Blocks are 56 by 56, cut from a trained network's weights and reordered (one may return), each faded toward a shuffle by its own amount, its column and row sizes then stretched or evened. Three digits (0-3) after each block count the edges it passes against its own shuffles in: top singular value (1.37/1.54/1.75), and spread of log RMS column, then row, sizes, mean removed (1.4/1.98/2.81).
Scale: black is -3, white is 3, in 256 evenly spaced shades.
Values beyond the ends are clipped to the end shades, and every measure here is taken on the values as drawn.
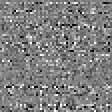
0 1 3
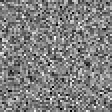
2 0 0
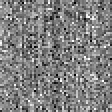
2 0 1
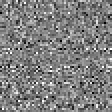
2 0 2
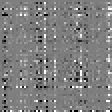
3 3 3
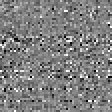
1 2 2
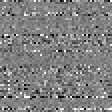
1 0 3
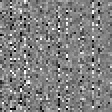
1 3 0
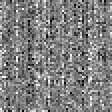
3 2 1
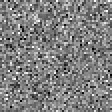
0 0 0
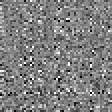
2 2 2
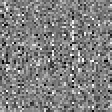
1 2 2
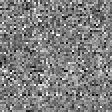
1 1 2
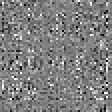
0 3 2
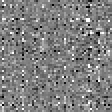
1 2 2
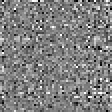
1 2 2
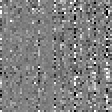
1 3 1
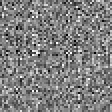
3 1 1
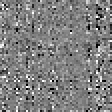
0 3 2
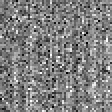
2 0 0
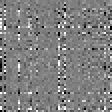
3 3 2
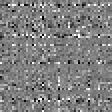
3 2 3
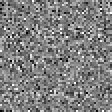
0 0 1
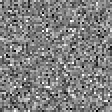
0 1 0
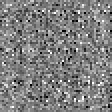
0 0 2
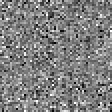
2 2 1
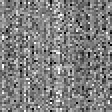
3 2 0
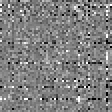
2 2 2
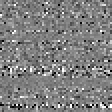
0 1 3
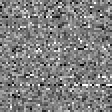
0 0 2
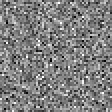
1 1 0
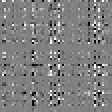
3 3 3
